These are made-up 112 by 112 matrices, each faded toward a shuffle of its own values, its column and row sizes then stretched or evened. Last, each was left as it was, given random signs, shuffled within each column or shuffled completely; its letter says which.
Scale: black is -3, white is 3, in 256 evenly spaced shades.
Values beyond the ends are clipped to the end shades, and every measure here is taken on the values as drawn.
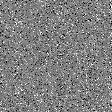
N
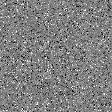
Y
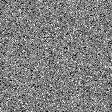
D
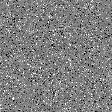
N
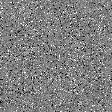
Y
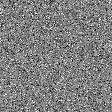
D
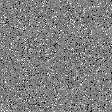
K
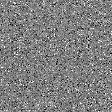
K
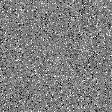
N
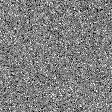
D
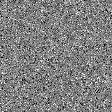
Y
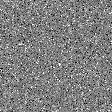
D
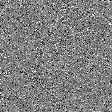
N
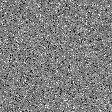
D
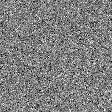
D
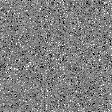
K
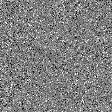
N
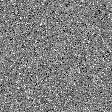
D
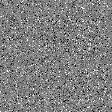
Y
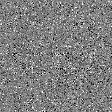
Y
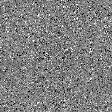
Y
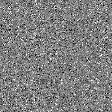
K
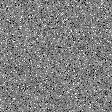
D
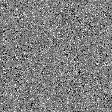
N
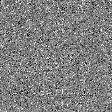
Y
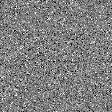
Y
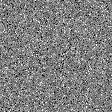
D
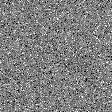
D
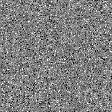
K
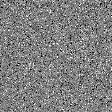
N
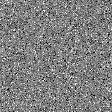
N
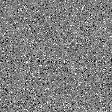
Y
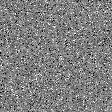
D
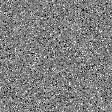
N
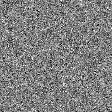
N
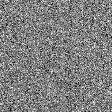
N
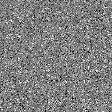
Y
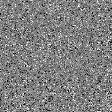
K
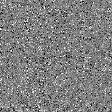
K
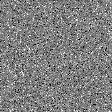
N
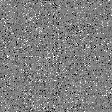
K
